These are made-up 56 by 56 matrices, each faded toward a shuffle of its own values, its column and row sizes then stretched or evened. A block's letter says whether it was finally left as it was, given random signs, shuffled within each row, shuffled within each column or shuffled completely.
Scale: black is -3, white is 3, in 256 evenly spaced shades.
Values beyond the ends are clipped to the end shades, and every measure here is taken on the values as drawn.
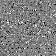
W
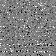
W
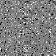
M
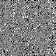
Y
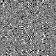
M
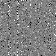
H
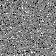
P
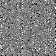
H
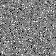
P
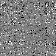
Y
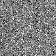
H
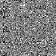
Y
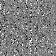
H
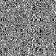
M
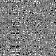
M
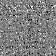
W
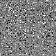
Y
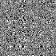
M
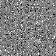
H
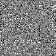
Y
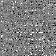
M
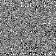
Y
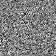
W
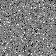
P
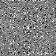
Y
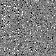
H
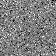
P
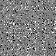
Y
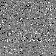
W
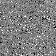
W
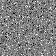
P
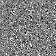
H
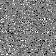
W
